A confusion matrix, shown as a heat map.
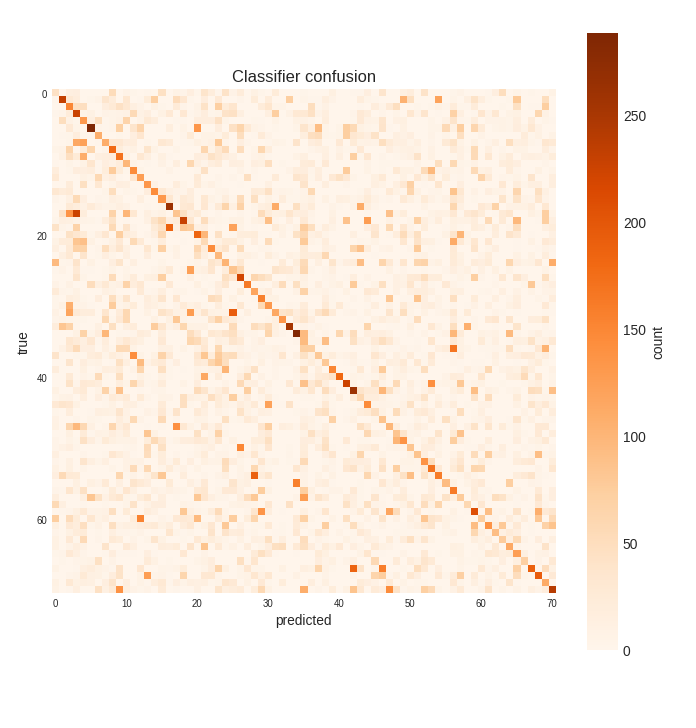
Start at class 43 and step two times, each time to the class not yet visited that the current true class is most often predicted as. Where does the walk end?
19
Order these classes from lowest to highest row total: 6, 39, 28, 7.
28, 6, 39, 7
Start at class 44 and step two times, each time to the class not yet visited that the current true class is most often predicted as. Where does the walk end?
2
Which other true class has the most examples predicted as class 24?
39
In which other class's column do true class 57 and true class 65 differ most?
35
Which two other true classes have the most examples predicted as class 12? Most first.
60, 38
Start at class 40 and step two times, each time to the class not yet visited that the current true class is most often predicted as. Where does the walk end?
56
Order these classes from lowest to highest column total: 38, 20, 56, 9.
38, 20, 9, 56
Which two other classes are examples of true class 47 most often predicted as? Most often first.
17, 3
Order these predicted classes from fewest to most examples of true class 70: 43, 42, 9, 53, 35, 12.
12, 43, 53, 42, 35, 9
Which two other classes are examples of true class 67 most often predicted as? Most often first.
42, 46
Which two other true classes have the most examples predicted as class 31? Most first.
16, 3
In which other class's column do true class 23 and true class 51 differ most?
68
